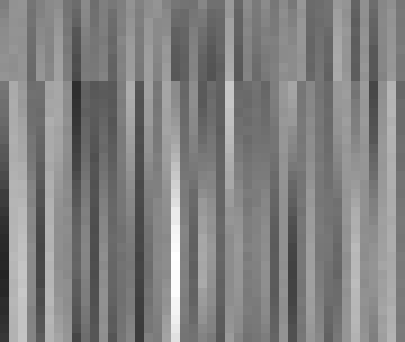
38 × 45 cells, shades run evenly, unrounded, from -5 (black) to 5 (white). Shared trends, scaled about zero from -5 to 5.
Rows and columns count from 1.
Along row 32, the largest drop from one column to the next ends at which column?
21
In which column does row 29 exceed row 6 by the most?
20
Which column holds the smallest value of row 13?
9
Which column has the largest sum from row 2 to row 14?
26
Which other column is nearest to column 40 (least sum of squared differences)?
35
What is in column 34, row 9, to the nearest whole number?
1
